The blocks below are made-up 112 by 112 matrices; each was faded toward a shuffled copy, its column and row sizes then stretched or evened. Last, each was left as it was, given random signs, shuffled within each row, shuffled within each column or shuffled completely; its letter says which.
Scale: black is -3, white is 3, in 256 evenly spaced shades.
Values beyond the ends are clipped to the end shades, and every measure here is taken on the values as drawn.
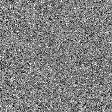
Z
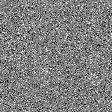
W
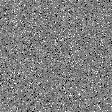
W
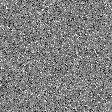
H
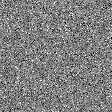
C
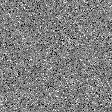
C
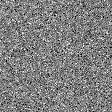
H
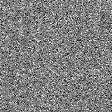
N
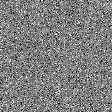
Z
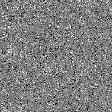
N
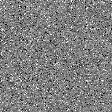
N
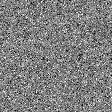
H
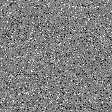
C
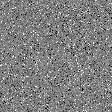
W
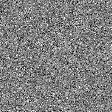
Z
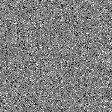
N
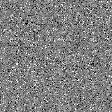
N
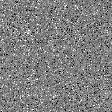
N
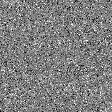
C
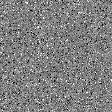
Z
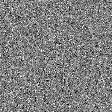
W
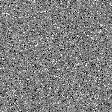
C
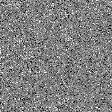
Z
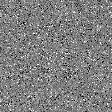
Z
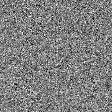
W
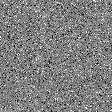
H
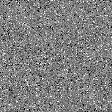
N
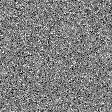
H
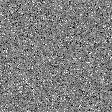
H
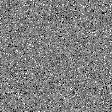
Z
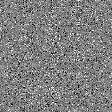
N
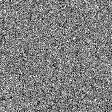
W
